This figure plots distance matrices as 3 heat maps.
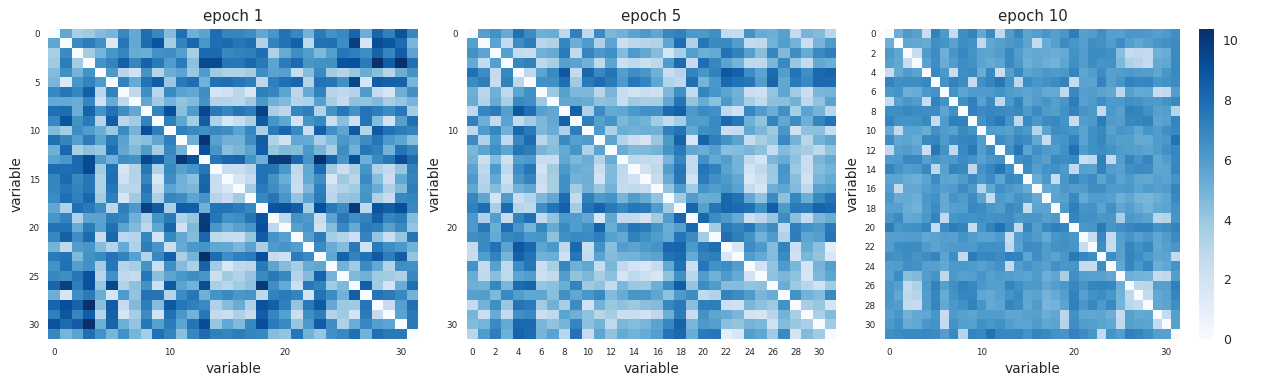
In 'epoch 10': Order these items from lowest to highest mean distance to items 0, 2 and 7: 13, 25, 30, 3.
3, 25, 30, 13
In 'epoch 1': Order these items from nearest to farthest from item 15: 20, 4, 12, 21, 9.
9, 21, 4, 12, 20
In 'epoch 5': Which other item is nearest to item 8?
23
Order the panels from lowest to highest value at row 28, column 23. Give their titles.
epoch 5, epoch 10, epoch 1
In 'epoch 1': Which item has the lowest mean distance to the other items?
7
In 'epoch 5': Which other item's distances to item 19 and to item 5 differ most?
11
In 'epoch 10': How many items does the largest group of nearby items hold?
5
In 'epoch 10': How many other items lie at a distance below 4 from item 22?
3
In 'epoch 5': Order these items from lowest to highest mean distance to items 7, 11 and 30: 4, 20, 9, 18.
9, 20, 4, 18
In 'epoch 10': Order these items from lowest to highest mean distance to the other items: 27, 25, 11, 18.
25, 27, 18, 11
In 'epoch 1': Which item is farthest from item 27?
26
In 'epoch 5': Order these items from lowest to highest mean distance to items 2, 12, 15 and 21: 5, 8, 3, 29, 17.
29, 17, 3, 5, 8
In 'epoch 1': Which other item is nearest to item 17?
6
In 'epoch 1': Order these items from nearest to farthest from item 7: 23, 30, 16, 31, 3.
16, 30, 31, 23, 3
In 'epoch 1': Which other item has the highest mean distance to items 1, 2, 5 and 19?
28
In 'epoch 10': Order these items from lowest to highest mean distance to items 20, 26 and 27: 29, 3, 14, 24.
3, 14, 29, 24
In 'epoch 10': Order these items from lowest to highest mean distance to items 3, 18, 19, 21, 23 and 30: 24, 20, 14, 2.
2, 24, 14, 20
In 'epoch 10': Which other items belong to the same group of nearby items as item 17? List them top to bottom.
11
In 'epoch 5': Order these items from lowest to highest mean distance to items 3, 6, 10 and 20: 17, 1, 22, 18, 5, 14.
14, 1, 22, 17, 5, 18
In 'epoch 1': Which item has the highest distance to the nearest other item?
13
